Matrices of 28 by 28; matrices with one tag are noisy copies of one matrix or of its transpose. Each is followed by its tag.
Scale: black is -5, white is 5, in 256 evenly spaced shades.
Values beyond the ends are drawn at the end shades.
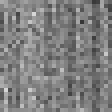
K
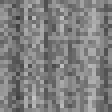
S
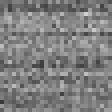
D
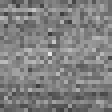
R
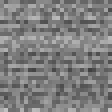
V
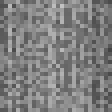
R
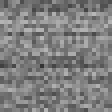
D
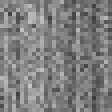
K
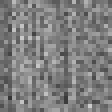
D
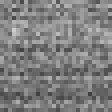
K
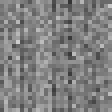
V
